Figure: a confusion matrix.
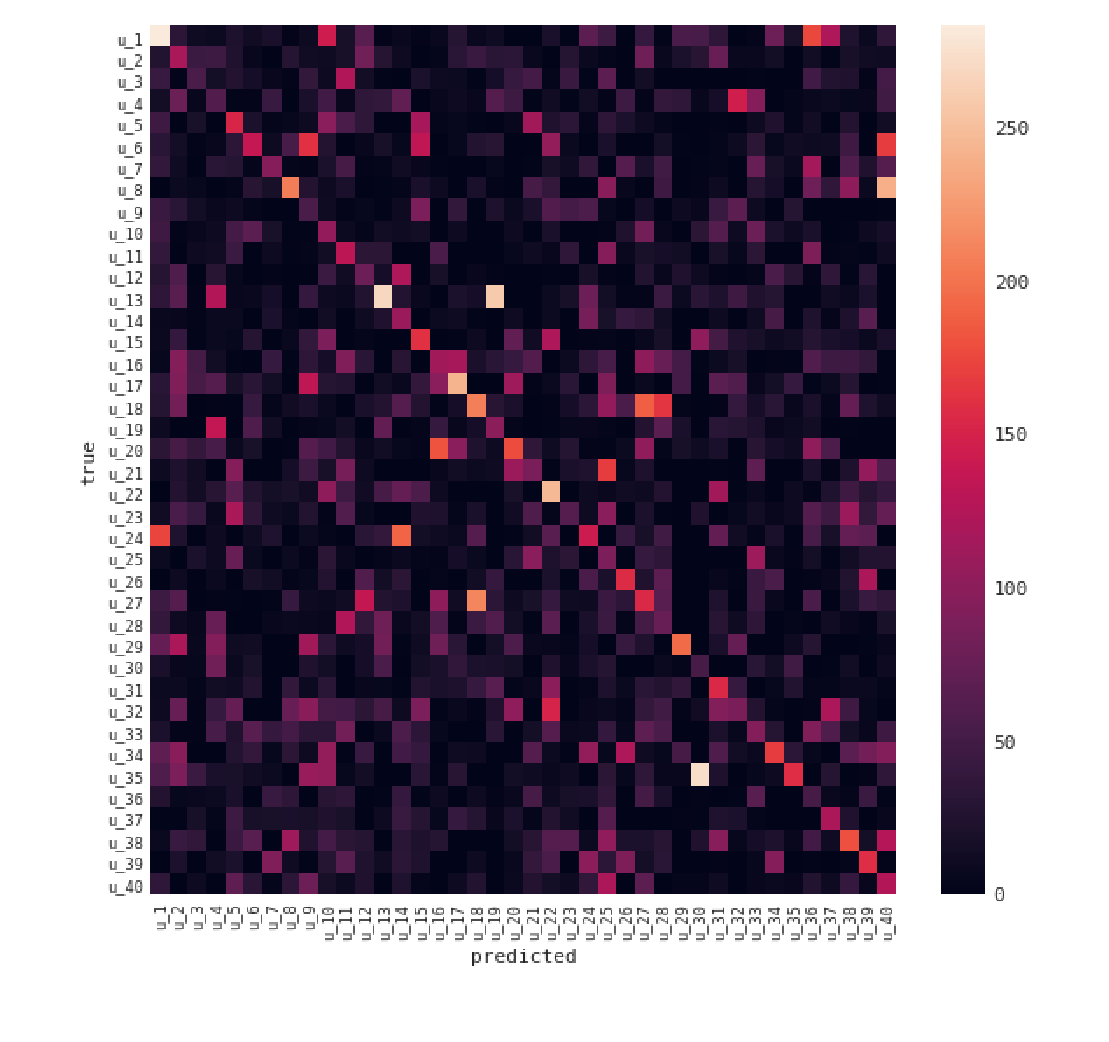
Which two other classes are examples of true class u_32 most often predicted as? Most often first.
u_22, u_37
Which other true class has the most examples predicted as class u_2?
u_29
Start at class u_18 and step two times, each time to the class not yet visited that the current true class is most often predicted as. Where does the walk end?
u_12
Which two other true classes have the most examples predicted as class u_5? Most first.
u_23, u_21
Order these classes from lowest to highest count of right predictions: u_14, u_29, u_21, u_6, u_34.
u_21, u_14, u_6, u_34, u_29
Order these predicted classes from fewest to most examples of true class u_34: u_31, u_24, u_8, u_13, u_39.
u_13, u_8, u_31, u_39, u_24
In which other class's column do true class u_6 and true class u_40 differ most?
u_15
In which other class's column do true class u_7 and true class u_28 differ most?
u_36
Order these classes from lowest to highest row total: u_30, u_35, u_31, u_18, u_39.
u_30, u_31, u_39, u_35, u_18
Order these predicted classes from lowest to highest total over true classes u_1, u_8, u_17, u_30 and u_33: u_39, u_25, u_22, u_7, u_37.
u_39, u_7, u_22, u_37, u_25
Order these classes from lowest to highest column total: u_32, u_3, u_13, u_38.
u_3, u_32, u_13, u_38
